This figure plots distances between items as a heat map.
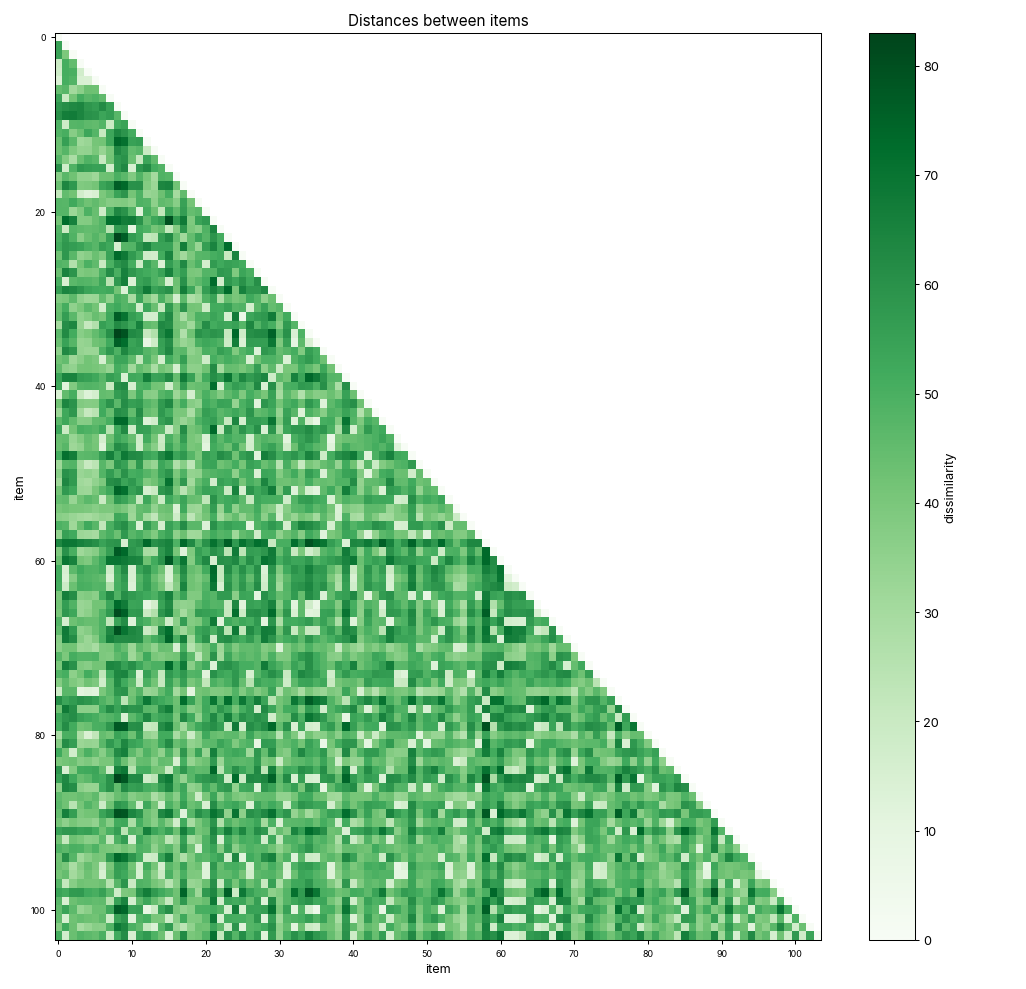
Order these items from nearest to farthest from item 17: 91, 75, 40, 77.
75, 77, 40, 91
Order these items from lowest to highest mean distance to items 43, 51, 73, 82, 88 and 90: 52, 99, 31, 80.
31, 80, 99, 52
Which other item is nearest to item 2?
82
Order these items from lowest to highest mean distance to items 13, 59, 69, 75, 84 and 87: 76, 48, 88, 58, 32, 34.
32, 34, 88, 48, 76, 58
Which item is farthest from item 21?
15
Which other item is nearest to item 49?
80
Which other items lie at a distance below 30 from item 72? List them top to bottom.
21, 51, 60, 69
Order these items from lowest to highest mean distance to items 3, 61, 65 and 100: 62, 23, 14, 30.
23, 30, 62, 14
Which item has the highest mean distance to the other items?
58
